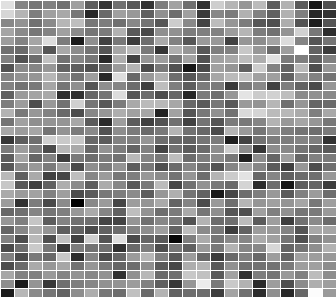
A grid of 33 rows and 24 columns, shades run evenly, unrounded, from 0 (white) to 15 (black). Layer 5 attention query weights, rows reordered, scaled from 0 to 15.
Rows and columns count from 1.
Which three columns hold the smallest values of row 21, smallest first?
18, 1, 12
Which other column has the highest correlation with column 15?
23
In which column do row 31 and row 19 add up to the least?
14
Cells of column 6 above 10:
8
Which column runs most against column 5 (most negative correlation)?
24
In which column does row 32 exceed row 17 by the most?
2
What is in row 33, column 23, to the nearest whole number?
0
